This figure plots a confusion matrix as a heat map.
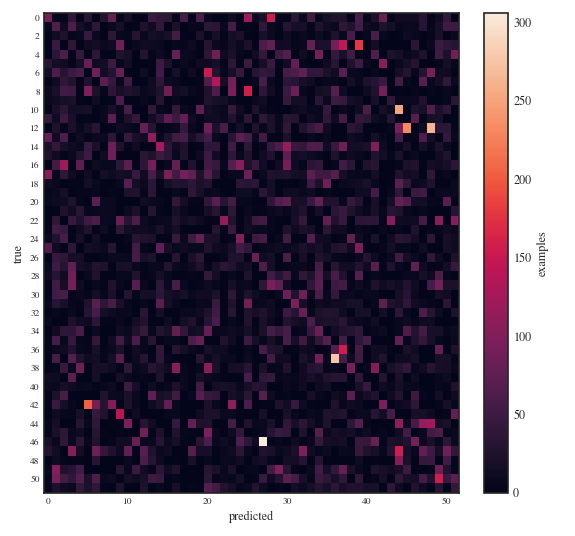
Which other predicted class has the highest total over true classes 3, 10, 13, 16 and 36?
37
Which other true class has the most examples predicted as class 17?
11
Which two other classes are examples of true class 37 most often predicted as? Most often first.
36, 34
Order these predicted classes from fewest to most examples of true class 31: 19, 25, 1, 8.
19, 1, 8, 25
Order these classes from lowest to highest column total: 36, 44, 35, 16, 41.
35, 41, 16, 36, 44
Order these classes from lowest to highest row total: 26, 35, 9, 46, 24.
9, 26, 24, 35, 46
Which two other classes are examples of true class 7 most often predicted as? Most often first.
21, 23
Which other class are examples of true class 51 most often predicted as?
20
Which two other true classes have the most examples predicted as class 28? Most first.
0, 29
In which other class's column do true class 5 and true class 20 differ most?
42
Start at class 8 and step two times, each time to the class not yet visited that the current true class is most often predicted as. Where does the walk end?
39
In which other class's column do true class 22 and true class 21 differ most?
49
